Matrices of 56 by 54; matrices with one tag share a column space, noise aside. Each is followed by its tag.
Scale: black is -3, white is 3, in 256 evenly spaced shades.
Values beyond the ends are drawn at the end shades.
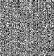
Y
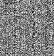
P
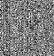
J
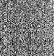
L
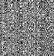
Y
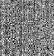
L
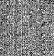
P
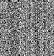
Y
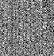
Y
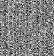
P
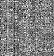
J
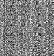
P
